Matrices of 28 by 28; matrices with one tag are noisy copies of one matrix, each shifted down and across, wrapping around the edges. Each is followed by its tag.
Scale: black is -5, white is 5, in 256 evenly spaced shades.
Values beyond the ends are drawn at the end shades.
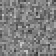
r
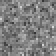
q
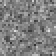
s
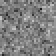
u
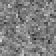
u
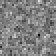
q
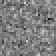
r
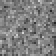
q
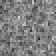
q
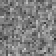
q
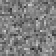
s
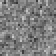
q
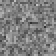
s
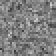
q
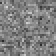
u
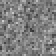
q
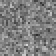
u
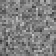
q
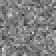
s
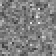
s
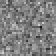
r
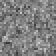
r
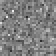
r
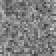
u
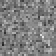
r
